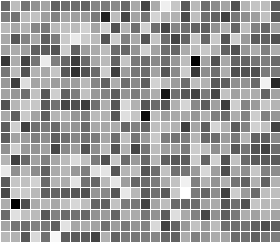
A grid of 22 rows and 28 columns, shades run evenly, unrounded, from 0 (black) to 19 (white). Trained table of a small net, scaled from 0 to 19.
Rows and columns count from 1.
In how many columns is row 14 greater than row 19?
13
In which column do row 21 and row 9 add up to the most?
16
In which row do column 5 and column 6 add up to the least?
5
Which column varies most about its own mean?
2
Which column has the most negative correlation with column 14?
23
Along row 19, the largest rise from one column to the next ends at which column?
26
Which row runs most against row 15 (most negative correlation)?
6
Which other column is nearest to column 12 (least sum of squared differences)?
8
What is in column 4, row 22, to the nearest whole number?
16
